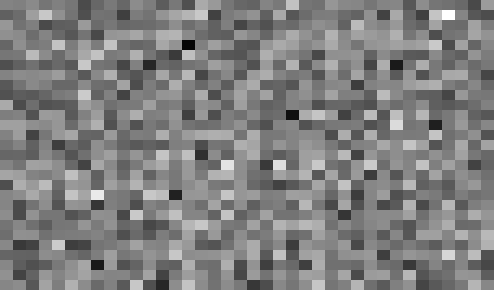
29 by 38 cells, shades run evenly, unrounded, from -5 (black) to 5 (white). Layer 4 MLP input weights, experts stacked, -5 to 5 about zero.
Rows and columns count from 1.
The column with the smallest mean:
10
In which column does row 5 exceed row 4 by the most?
34
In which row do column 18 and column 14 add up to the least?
6
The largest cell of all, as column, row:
35, 2
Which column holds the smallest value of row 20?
14
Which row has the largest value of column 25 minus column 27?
12
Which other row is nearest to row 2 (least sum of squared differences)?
26
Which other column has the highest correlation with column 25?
29
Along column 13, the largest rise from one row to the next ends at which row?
16
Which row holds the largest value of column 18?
17
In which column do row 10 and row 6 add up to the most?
7
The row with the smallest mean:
27
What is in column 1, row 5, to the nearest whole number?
-1
